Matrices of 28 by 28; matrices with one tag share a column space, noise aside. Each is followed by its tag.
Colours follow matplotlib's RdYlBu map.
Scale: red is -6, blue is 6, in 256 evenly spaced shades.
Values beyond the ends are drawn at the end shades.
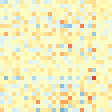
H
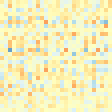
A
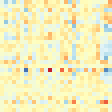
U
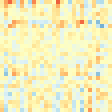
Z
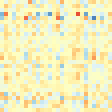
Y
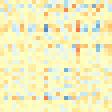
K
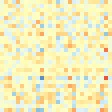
H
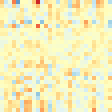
Z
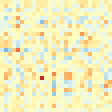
A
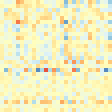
U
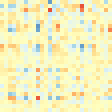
K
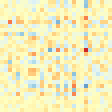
A
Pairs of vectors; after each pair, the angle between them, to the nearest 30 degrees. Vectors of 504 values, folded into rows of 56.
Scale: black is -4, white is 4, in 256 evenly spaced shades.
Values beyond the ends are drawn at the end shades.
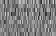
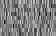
30 degrees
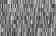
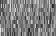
30 degrees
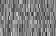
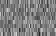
60 degrees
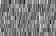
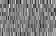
90 degrees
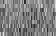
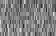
120 degrees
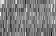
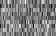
120 degrees
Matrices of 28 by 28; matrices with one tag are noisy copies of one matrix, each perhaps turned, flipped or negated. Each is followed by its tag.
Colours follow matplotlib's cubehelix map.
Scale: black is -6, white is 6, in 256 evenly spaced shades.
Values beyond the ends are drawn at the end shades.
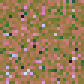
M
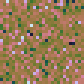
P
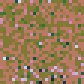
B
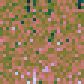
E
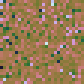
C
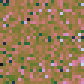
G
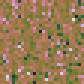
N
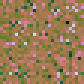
M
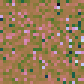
B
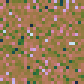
P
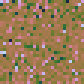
C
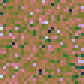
P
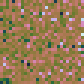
G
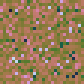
M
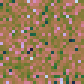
P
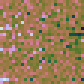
E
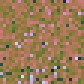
B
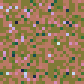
M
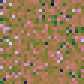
C
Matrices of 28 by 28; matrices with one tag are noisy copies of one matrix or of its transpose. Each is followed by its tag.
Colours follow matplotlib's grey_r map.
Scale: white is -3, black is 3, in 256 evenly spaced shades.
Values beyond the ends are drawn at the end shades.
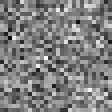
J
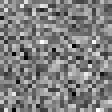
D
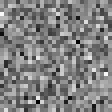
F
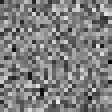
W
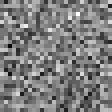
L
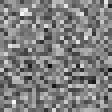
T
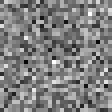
T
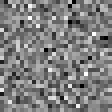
W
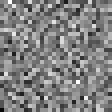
W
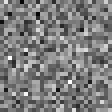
T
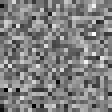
J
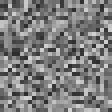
J
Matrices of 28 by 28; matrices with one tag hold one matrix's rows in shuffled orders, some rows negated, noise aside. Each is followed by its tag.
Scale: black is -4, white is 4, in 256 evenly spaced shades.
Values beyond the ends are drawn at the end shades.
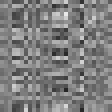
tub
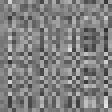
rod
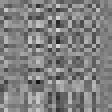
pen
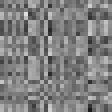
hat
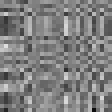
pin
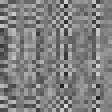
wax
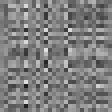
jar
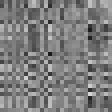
hat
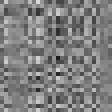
pen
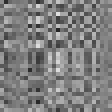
pen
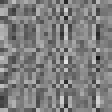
wax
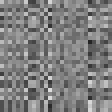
hat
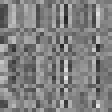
wax
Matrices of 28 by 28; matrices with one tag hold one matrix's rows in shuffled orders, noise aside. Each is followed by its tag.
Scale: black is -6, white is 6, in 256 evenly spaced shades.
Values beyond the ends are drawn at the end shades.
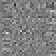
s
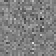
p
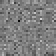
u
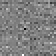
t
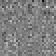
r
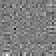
s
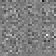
r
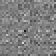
t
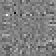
s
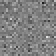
r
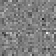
r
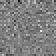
u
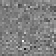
t
